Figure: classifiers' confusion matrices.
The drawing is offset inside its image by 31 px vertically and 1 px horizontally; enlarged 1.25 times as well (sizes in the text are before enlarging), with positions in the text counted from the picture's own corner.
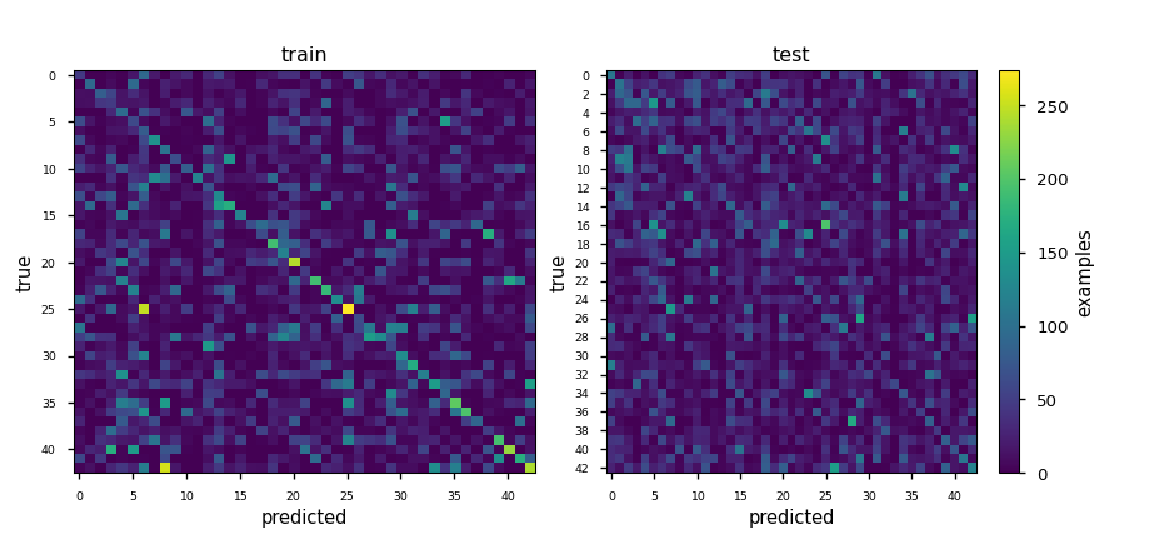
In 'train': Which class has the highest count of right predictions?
25
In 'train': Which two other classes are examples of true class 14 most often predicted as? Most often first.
13, 23
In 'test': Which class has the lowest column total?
33
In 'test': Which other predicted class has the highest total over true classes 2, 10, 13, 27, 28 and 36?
18
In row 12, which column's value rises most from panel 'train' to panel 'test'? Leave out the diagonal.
41
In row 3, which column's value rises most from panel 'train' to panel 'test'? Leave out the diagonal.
5
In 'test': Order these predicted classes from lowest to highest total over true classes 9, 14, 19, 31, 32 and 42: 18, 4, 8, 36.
8, 36, 4, 18
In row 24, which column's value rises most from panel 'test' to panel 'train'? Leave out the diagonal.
0
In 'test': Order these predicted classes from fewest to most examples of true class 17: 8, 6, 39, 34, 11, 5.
8, 39, 11, 5, 34, 6
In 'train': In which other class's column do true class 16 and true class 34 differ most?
29
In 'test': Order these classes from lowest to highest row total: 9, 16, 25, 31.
25, 31, 9, 16
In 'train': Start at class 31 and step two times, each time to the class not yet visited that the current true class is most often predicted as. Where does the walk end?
6
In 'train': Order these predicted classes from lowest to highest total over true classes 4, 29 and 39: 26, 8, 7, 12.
8, 26, 7, 12
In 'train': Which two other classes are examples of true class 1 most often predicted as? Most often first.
5, 26
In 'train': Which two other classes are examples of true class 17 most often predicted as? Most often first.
38, 29
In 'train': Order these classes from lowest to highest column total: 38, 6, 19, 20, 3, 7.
7, 38, 19, 3, 20, 6
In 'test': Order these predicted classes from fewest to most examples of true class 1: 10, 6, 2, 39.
6, 39, 2, 10
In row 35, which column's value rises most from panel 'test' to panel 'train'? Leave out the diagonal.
8
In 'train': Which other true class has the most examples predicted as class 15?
39
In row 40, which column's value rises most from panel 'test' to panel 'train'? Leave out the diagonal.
3
